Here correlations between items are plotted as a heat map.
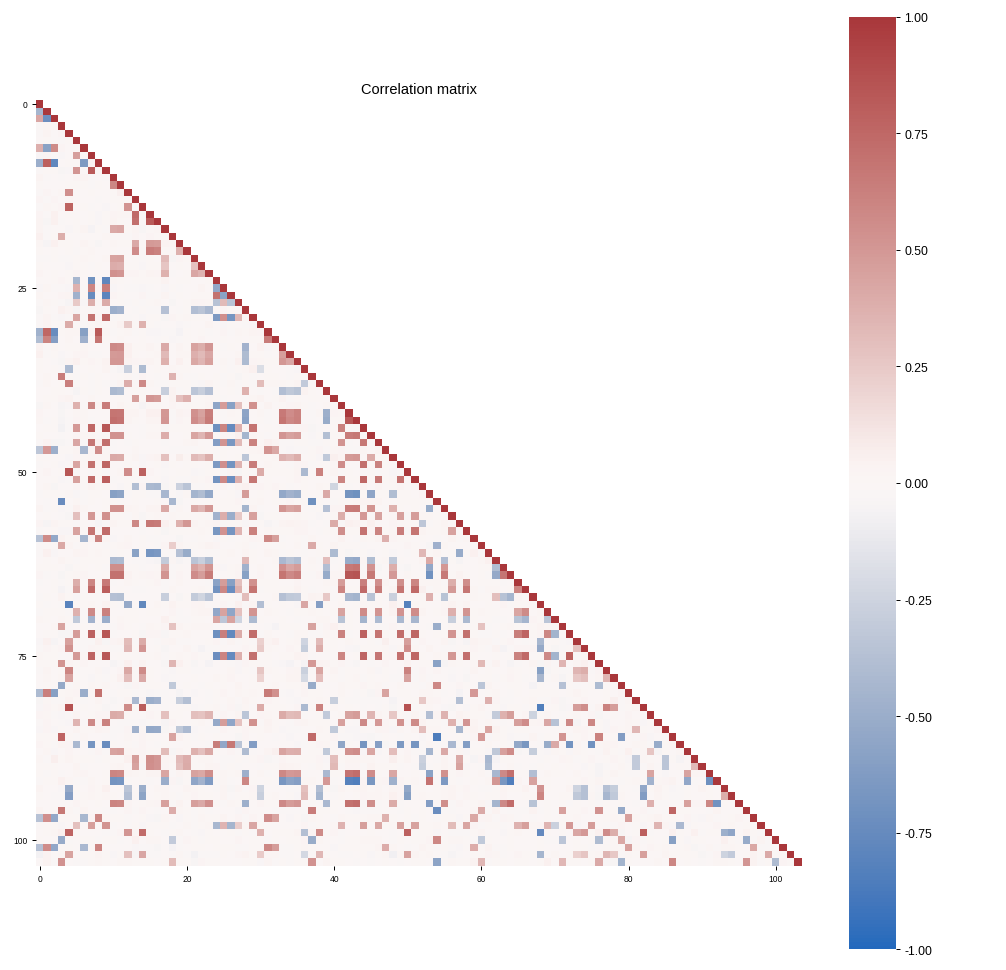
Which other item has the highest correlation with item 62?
92
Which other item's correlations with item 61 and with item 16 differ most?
15
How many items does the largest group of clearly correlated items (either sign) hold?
26
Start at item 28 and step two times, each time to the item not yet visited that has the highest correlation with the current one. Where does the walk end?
53
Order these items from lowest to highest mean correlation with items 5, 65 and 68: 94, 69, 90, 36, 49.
90, 36, 94, 69, 49
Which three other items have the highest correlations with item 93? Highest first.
68, 94, 36
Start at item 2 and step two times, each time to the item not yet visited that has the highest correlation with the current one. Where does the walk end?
0
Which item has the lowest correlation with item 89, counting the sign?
61
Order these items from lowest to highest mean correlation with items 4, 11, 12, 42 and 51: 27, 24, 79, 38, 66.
24, 79, 27, 66, 38
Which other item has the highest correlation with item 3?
86
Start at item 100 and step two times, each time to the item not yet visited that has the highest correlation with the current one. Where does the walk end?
79
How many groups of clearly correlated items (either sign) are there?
6
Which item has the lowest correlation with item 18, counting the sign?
54
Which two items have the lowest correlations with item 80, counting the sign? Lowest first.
2, 6
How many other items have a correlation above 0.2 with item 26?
3
